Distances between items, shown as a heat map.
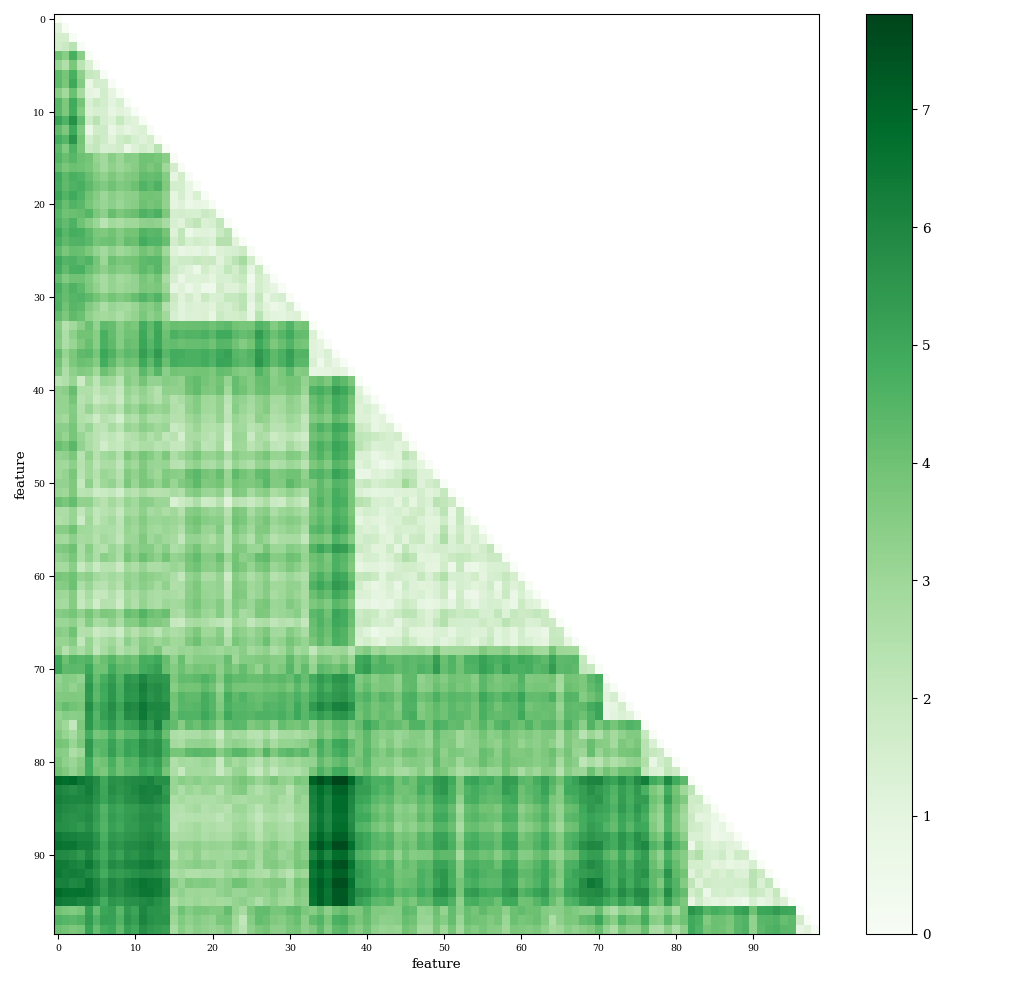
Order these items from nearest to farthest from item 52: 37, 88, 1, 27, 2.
27, 88, 1, 2, 37
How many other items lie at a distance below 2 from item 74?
4
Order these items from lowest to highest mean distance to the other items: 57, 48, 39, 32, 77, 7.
48, 32, 57, 39, 77, 7
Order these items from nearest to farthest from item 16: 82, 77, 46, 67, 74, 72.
46, 77, 67, 82, 72, 74
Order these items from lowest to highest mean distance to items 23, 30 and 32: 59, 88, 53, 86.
86, 88, 53, 59
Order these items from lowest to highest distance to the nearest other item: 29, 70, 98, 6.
29, 98, 6, 70
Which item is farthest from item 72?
11
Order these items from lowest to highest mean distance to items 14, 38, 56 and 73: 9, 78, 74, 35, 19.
9, 35, 19, 78, 74
